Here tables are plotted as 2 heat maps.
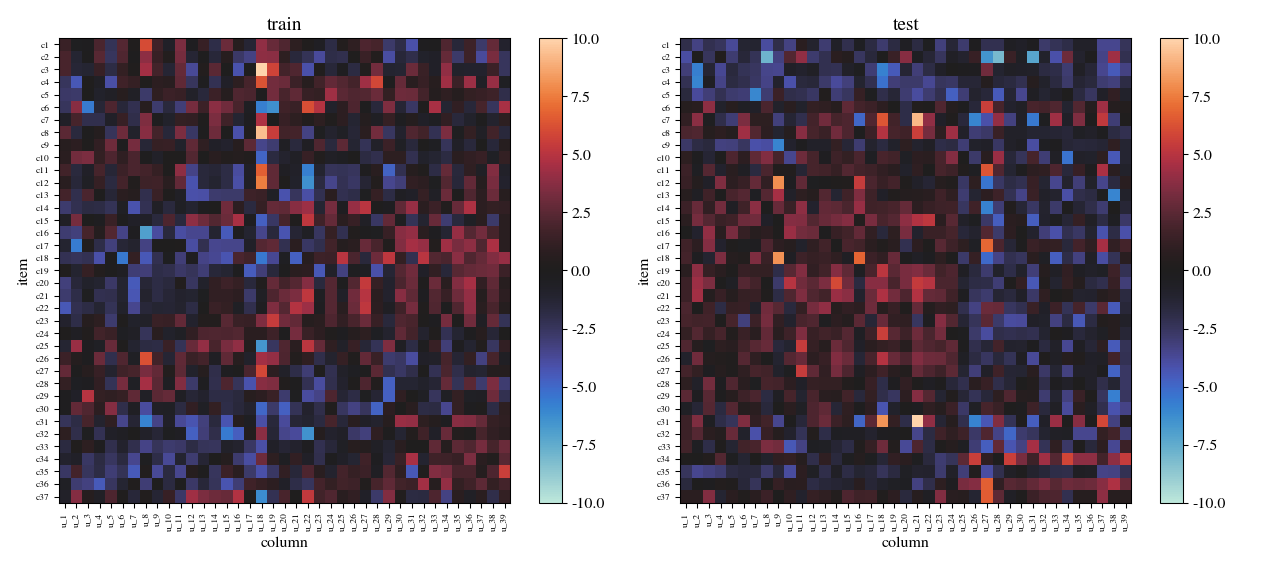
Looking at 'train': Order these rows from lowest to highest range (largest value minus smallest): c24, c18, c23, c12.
c24, c23, c18, c12
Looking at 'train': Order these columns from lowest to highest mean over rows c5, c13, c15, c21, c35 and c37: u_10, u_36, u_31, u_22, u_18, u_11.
u_18, u_11, u_31, u_10, u_36, u_22
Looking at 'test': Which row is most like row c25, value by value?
c27
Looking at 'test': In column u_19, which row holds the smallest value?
c3
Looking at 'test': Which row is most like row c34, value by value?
c36
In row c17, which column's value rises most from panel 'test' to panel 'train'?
u_34
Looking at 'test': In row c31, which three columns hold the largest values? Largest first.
u_21, u_18, u_37
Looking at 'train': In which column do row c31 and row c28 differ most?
u_8
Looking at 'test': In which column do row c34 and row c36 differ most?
u_27
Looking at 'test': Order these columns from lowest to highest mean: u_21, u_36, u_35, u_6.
u_36, u_35, u_6, u_21
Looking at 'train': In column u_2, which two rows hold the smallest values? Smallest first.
c17, c4
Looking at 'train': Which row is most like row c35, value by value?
c33
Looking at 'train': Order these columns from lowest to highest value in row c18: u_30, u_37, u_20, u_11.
u_11, u_20, u_30, u_37
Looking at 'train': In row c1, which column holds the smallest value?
u_31
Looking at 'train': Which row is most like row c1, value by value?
c26
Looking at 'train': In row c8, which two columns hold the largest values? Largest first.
u_18, u_19
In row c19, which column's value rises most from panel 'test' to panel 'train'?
u_31
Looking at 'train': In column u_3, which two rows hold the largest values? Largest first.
c29, c10
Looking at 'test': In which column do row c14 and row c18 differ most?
u_9
